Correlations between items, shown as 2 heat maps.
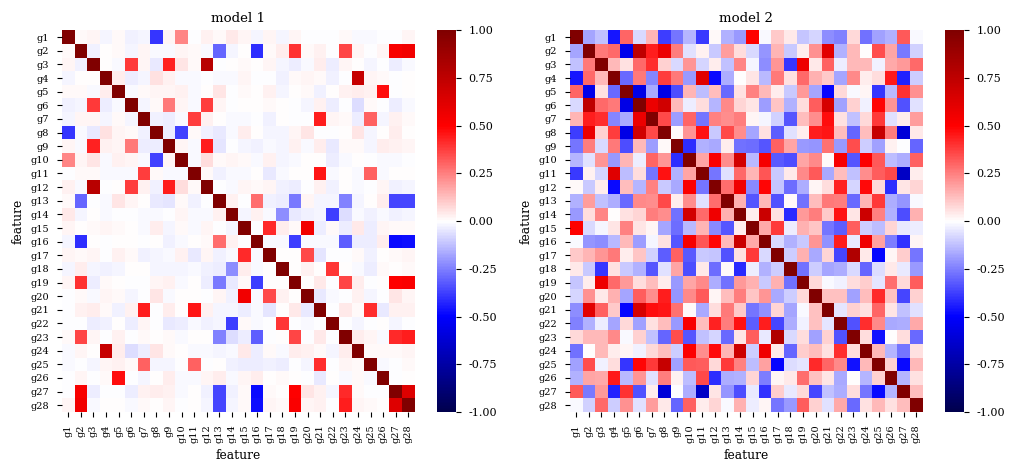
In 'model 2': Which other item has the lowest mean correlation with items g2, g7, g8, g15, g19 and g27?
g18
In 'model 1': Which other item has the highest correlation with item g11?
g21
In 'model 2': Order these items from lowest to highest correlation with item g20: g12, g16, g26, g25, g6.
g12, g26, g16, g6, g25
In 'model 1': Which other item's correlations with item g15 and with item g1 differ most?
g20
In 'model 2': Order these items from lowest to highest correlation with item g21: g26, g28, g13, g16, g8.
g16, g28, g26, g13, g8
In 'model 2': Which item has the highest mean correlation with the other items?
g14
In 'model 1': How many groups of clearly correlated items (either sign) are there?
8
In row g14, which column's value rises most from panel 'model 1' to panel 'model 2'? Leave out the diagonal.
g22
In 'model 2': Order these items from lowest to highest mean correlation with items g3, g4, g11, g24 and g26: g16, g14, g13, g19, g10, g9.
g13, g9, g16, g10, g14, g19
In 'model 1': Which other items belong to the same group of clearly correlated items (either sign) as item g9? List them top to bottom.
g3, g6, g12
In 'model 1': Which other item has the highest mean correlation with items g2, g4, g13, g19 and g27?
g28
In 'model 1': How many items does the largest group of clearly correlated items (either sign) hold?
7
